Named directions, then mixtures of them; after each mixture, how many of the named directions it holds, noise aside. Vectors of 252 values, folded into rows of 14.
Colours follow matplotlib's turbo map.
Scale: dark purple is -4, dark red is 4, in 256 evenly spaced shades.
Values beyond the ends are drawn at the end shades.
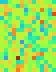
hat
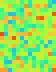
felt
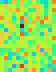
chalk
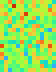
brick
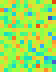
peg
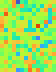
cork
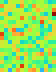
four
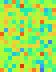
four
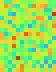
three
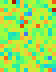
four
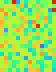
three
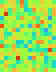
four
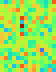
one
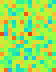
four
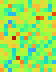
two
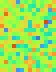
one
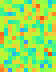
two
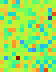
four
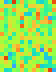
two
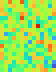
two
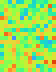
three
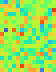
four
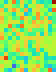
two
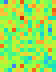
four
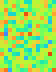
three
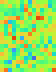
two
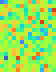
one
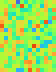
one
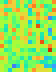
three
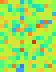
three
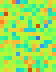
one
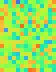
two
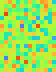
four
